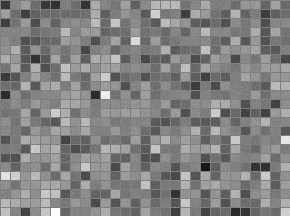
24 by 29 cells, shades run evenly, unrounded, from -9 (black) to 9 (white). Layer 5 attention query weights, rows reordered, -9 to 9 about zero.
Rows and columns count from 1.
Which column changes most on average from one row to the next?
21
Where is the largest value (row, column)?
24, 6
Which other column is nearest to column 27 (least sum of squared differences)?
19
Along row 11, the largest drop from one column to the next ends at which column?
12
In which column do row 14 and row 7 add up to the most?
27
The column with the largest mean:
11
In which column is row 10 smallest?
20
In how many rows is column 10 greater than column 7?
12
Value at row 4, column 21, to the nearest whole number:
4
